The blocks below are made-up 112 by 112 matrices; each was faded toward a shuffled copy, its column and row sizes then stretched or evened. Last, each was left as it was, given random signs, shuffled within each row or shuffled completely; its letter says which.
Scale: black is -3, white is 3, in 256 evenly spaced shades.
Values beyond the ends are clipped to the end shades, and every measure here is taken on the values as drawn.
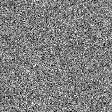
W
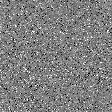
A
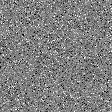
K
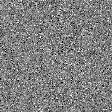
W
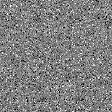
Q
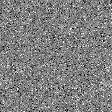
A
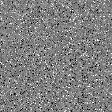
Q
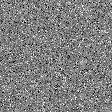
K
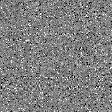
Q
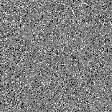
Q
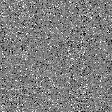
Q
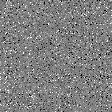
Q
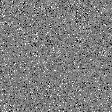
W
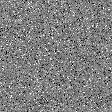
K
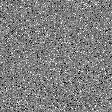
A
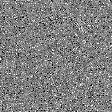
Q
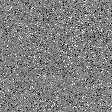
K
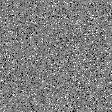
W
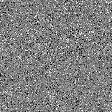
Q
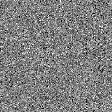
Q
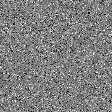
A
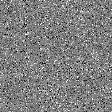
W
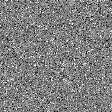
A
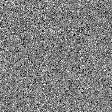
W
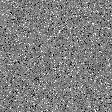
K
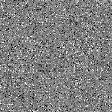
Q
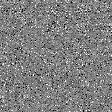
Q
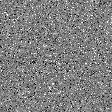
A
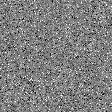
K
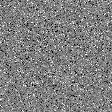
A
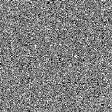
Q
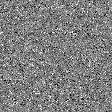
A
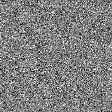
Q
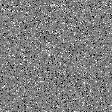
W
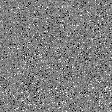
W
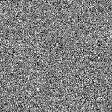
Q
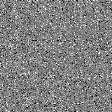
W
